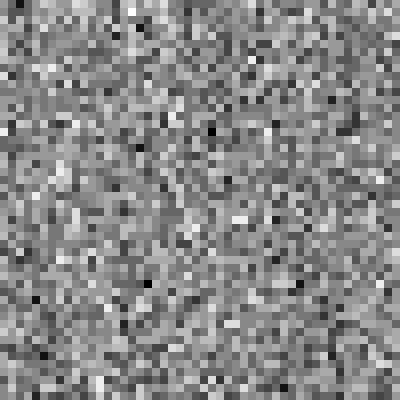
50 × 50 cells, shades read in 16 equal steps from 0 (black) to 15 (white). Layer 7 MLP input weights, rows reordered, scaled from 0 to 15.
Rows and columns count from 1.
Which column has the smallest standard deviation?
46
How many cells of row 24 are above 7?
26
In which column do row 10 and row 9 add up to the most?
34
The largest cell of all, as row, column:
2, 17
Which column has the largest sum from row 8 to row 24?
9
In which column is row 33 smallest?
35
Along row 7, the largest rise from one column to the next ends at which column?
21
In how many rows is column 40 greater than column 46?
17
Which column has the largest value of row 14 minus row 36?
19
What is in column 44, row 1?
6
